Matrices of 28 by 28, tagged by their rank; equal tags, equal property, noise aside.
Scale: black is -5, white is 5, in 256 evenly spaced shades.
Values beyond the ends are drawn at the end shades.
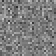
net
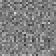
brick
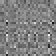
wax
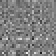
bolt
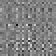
wax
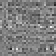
bolt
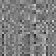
wax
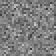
net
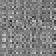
wax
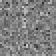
net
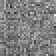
net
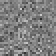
brick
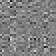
bolt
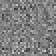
brick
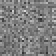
brick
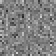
net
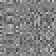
bolt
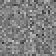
net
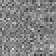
net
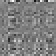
wax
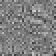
bolt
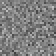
net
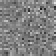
brick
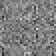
brick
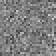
net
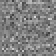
brick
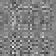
wax
